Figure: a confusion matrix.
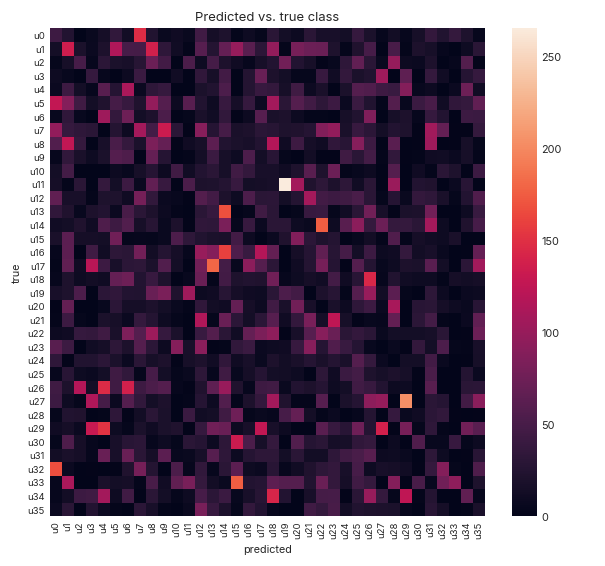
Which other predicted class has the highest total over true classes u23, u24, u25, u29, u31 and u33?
u4
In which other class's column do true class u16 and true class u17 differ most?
u14
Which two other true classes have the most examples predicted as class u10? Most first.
u23, u33
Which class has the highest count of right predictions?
u1
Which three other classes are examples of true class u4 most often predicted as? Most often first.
u6, u29, u34
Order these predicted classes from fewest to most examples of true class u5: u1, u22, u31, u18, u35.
u22, u31, u35, u1, u18
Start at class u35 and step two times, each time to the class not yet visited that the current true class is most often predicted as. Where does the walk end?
u21
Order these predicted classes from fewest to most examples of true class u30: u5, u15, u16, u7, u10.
u10, u5, u7, u16, u15
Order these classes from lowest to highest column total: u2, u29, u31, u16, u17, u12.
u2, u29, u16, u17, u31, u12
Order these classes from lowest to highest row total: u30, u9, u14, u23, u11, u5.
u9, u30, u23, u11, u14, u5
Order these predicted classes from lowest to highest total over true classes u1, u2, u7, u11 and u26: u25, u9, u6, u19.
u25, u6, u9, u19
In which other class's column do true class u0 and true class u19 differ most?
u7
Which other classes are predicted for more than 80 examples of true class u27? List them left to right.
u3, u18, u26, u29, u35
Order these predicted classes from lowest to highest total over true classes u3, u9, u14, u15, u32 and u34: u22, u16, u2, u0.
u2, u16, u0, u22
